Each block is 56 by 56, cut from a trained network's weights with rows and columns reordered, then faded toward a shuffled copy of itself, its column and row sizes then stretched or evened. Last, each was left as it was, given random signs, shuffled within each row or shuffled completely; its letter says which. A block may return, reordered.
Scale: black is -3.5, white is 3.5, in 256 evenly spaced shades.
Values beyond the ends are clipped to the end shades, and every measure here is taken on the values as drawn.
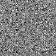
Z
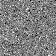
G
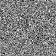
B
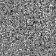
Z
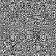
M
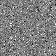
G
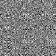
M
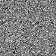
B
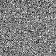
B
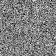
G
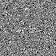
B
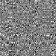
M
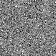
G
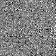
Z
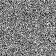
G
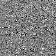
Z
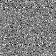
B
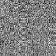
M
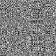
M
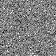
G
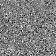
B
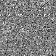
B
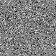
B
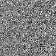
Z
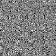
M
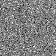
G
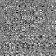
M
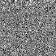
Z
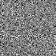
Z
